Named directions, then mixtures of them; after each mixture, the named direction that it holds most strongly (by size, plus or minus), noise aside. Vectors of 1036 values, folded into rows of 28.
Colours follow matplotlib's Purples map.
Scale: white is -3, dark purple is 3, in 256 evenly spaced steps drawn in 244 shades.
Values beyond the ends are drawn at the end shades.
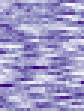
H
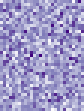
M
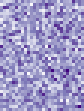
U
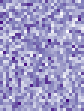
M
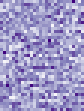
M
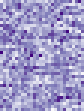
M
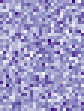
M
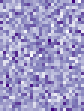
M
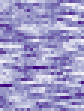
H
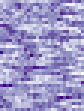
H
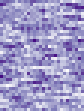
H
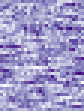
H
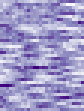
H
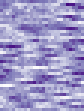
H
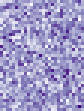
U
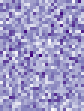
M
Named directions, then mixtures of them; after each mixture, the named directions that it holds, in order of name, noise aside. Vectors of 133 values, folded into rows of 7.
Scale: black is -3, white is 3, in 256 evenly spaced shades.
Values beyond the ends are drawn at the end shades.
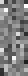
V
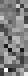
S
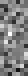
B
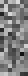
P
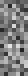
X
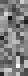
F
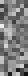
B, P, S.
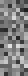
X.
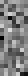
B, F, P.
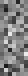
B, S.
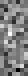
B.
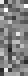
P, S, V.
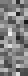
B, F, X.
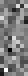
F, S, V.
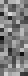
F, P.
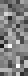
F, X.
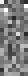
P, V.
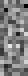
B, V, X.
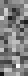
F, V.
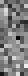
F, V, X.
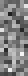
P, S, V.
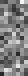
F.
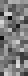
F, P.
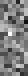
B, F.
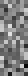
B, X.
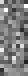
V.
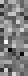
B, P, S.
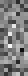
B, S, X.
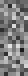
X.
